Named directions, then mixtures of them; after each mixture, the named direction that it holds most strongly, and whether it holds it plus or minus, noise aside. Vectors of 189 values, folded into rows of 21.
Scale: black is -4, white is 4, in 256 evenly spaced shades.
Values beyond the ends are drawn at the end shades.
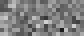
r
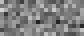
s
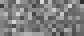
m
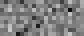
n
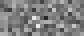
r, plus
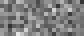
n, minus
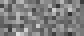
n, minus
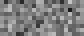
n, plus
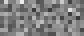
n, minus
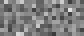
n, minus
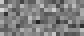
s, plus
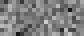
n, plus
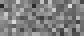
m, plus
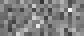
n, minus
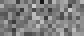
m, minus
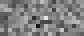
r, minus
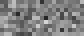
r, plus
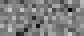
n, plus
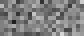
m, minus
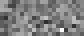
r, minus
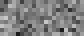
r, plus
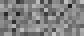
m, minus
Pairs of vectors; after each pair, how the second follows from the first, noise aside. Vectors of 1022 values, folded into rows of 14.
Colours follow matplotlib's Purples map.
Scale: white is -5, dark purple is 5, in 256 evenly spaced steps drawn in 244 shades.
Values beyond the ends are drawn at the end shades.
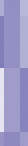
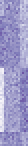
copied.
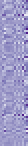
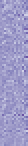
shrunk.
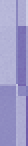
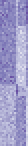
negated.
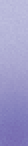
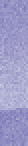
wrapped around, negated, shrunk.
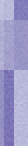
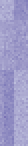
shrunk.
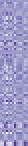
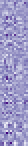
negated.
